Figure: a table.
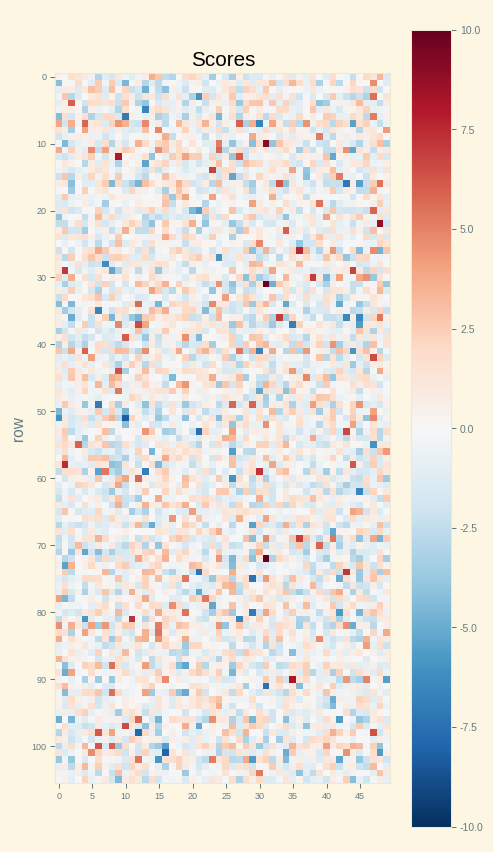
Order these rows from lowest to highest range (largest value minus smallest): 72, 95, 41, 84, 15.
95, 84, 15, 41, 72
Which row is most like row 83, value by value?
8
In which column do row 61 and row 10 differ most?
31
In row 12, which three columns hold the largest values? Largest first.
9, 27, 19
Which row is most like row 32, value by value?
0
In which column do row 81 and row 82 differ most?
27
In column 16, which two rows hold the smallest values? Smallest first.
101, 100
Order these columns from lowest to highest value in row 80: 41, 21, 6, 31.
21, 41, 6, 31
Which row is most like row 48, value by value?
99
